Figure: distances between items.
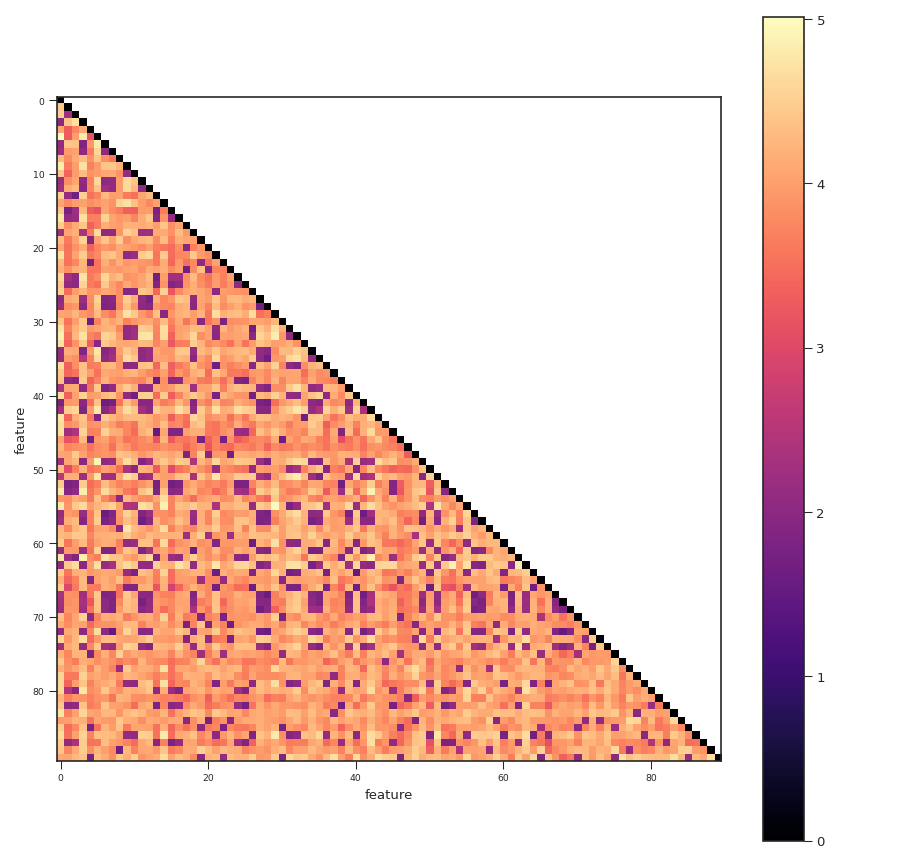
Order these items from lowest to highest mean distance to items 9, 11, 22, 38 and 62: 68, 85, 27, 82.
82, 85, 68, 27
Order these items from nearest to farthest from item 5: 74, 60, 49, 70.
70, 60, 74, 49
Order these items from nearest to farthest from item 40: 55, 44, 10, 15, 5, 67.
10, 55, 15, 44, 5, 67
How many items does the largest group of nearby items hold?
25
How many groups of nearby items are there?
11
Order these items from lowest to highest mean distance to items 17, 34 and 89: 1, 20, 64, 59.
20, 59, 1, 64
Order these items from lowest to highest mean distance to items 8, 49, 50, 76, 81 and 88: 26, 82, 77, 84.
77, 26, 82, 84
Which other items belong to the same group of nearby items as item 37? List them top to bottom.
78, 83
